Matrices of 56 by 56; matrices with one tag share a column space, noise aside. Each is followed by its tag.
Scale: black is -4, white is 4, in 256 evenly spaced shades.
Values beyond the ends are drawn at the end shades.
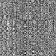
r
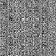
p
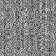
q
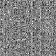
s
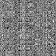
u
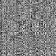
r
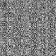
p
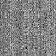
q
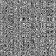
p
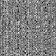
r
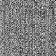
s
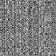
s
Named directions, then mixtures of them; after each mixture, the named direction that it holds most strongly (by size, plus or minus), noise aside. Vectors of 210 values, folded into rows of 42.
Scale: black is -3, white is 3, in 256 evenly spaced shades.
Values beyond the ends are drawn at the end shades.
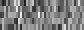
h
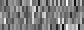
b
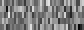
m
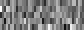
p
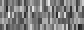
m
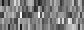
h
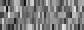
h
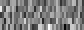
p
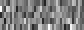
p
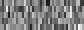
m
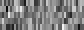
m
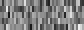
m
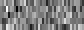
m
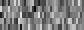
h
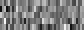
p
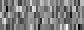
m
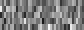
p
